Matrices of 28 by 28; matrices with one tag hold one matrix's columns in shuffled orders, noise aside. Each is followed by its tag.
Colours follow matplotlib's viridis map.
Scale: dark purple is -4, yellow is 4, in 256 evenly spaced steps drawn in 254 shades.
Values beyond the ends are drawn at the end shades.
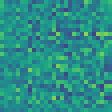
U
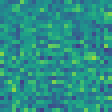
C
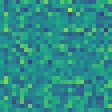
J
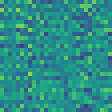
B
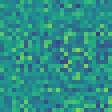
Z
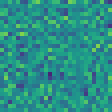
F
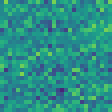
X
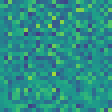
B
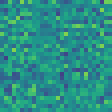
F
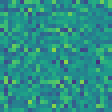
J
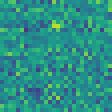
X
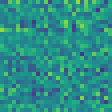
X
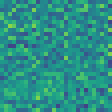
B
